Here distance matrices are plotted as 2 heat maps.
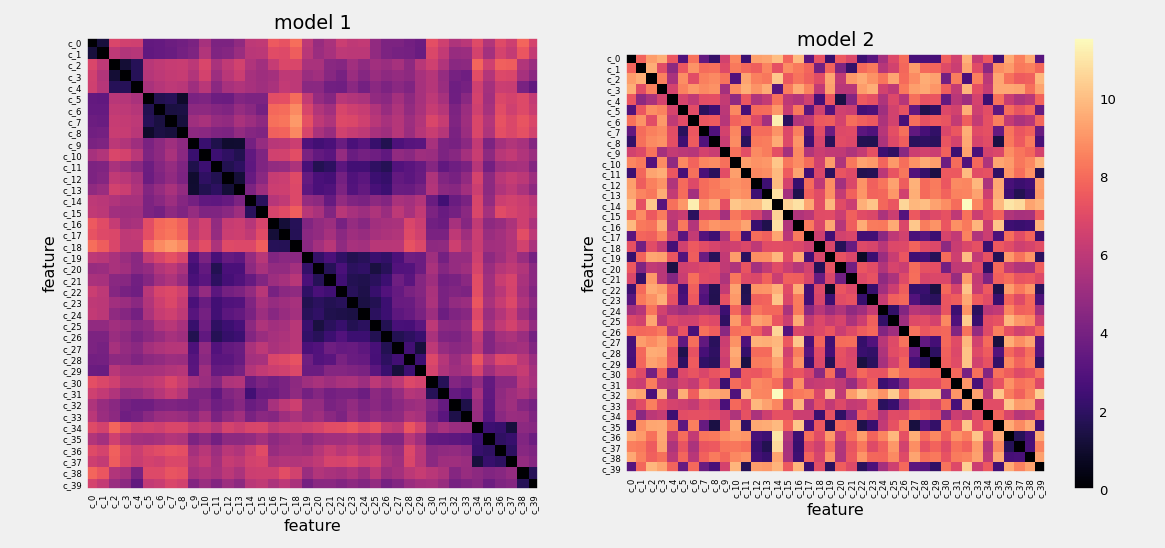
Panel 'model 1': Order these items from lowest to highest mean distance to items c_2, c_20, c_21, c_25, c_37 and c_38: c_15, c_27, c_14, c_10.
c_27, c_10, c_14, c_15
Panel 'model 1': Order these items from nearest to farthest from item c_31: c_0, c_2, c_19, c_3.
c_19, c_3, c_2, c_0
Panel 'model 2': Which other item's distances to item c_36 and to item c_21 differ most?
c_1
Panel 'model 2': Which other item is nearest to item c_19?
c_22
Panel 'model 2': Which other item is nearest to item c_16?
c_13
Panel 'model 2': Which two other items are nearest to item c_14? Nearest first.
c_3, c_21
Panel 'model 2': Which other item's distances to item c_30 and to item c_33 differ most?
c_25
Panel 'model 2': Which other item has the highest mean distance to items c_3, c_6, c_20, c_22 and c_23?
c_32
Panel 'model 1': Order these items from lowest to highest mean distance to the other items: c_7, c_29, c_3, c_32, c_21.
c_21, c_32, c_29, c_3, c_7
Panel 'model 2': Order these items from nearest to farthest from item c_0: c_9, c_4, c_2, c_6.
c_9, c_4, c_6, c_2
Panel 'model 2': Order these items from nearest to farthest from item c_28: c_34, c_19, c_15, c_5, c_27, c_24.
c_5, c_19, c_27, c_24, c_15, c_34
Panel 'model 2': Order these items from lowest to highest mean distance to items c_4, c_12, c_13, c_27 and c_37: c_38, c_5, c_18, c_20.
c_38, c_20, c_18, c_5
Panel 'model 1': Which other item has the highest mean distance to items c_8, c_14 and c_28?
c_18
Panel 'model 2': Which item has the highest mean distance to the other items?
c_14
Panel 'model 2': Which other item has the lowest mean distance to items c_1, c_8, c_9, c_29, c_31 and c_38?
c_24
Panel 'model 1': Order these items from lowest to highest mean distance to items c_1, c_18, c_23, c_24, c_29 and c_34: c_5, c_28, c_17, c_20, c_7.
c_20, c_28, c_17, c_5, c_7
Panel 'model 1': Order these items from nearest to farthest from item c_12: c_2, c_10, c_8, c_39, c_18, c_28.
c_10, c_28, c_8, c_39, c_2, c_18
